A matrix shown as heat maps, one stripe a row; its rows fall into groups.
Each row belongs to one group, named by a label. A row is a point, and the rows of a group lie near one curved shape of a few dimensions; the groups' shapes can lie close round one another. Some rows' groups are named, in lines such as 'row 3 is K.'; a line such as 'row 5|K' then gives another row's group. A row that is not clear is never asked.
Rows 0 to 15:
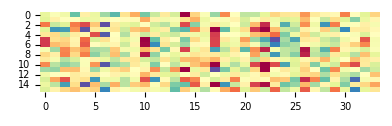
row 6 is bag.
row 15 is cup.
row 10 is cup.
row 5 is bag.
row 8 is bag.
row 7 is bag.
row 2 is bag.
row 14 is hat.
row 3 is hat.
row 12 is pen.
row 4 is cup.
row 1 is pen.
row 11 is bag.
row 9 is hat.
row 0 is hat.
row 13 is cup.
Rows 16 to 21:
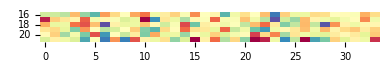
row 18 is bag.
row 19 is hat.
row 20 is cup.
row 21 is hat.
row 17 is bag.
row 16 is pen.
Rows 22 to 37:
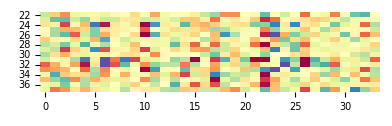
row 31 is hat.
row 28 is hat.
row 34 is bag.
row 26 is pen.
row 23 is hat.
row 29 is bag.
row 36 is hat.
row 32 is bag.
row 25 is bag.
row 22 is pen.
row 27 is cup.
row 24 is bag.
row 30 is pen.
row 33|bag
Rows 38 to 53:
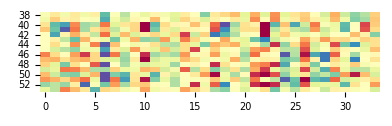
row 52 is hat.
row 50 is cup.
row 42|bag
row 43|hat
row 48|cup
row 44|cup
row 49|bag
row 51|bag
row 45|hat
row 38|cup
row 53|bag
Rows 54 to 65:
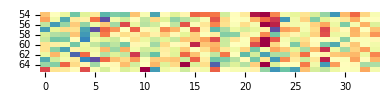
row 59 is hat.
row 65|bag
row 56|hat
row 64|bag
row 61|hat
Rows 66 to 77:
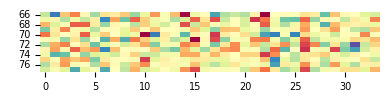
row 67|hat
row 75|bag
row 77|hat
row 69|pen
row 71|hat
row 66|bag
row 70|bag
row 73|cup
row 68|bag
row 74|hat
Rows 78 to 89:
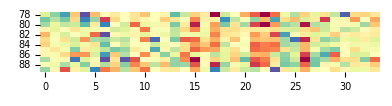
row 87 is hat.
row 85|cup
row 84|cup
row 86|bag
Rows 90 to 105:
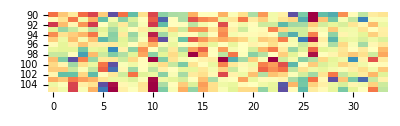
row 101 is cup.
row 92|bag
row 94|bag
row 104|bag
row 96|pen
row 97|hat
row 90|bag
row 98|hat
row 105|bag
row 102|hat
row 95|cup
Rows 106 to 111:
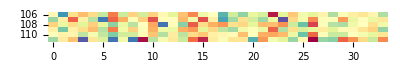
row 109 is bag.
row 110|cup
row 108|cup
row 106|bag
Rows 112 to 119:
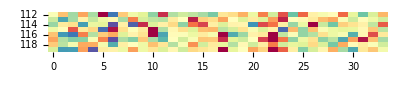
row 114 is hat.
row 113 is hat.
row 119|hat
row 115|bag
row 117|cup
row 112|cup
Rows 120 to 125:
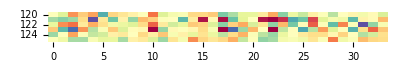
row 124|pen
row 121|hat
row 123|pen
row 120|bag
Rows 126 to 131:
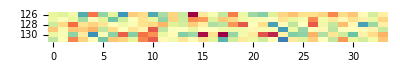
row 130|hat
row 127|hat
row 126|hat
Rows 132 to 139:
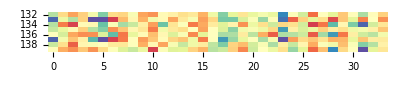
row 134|cup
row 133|pen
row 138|pen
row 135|pen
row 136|bag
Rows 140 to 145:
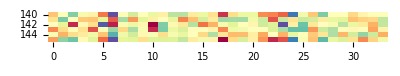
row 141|bag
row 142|bag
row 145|cup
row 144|cup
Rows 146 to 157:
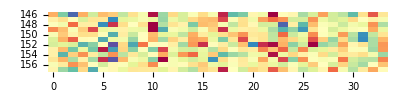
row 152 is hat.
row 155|cup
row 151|cup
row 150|cup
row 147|cup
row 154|bag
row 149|bag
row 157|hat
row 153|cup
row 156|pen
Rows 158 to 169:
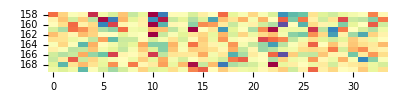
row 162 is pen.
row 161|bag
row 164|hat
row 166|pen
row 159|cup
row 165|hat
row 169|hat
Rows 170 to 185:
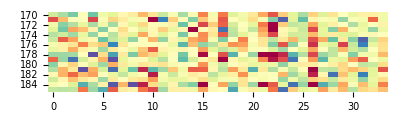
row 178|hat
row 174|hat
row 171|bag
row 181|hat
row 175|cup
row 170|hat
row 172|hat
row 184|hat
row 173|bag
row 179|cup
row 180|pen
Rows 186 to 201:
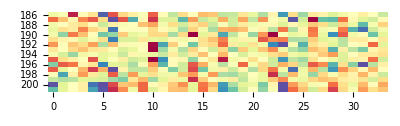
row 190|bag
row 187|bag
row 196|cup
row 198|bag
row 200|pen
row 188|pen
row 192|bag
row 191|cup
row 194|hat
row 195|bag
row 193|pen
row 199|hat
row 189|cup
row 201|pen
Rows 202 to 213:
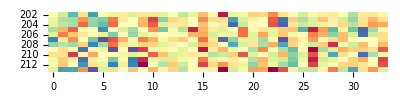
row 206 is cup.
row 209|hat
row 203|pen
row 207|pen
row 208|pen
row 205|cup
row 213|hat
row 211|hat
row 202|hat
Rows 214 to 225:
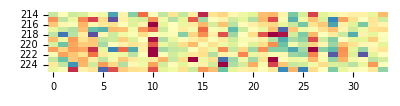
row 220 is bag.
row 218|hat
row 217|pen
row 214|hat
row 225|bag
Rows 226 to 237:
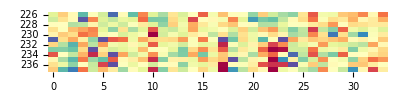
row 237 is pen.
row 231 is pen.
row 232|pen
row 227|hat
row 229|bag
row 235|pen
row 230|pen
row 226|hat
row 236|cup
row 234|bag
